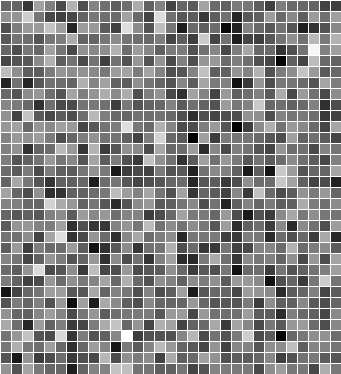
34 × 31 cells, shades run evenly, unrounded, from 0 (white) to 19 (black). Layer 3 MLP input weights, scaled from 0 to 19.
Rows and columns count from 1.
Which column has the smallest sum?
12
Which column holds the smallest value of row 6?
29
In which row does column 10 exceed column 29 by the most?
6
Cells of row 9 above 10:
14
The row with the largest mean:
17
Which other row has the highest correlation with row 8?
20
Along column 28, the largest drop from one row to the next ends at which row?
7
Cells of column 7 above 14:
9
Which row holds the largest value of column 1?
27
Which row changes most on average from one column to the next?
31
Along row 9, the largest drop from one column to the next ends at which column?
18
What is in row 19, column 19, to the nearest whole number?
13
